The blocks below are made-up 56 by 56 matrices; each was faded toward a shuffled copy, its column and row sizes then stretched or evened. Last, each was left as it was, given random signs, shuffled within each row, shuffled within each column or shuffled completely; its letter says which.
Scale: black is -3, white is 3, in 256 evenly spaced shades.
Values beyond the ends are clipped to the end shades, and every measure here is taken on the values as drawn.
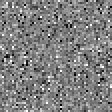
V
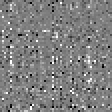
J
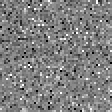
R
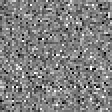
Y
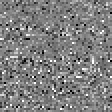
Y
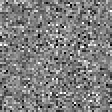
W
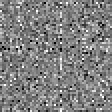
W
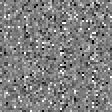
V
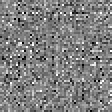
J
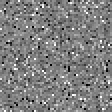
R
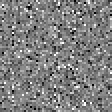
V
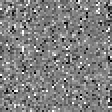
V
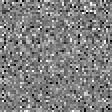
J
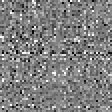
J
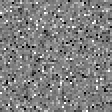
R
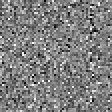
V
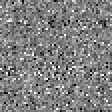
Y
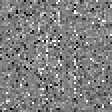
V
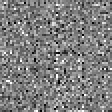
W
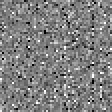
V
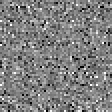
Y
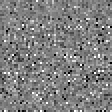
Y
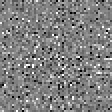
J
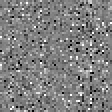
V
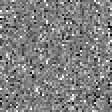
V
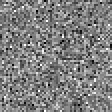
R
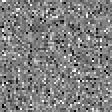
V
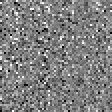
V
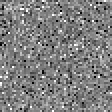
R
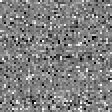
Y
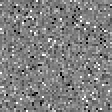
R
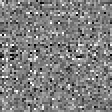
W
